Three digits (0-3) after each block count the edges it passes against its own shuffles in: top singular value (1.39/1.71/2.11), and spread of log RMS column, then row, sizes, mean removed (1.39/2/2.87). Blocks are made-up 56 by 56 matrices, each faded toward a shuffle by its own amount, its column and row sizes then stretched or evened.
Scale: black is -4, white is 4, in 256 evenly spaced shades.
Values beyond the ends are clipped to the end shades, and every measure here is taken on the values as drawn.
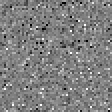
0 1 1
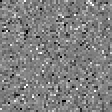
1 0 0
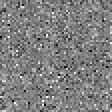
1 1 0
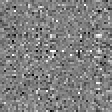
2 1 1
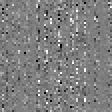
0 3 0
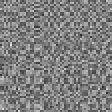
3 0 0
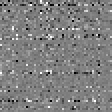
1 2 3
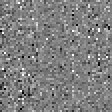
0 2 0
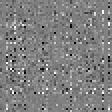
0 3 2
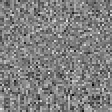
2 0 1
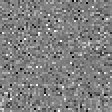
2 0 1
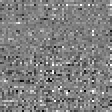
1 1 3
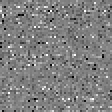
0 0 2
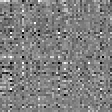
3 2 2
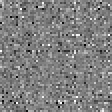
0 1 2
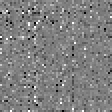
0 2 1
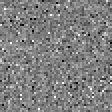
0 0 0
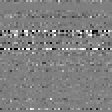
3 0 3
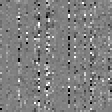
2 3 0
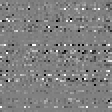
0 1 3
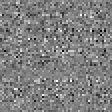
1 1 2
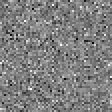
1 0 0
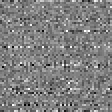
2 0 3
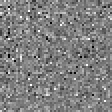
1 1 1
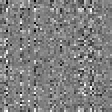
3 3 1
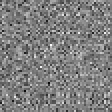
3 1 1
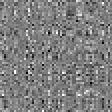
3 2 1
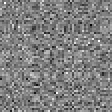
3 0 0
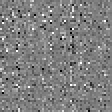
1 2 1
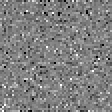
1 0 1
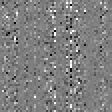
1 3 0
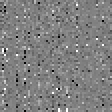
1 2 0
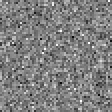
1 0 0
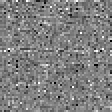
2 1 1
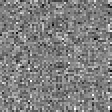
2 1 1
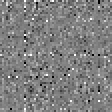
1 2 1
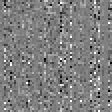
0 3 0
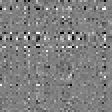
3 2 2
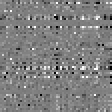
3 1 3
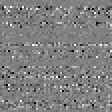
0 0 3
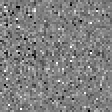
1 1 0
